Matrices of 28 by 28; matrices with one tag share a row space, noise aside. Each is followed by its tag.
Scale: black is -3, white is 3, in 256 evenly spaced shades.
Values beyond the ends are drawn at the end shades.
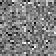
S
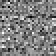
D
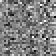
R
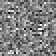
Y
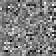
R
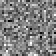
R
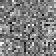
S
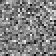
R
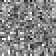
D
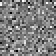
S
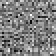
D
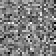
R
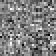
Y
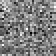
D
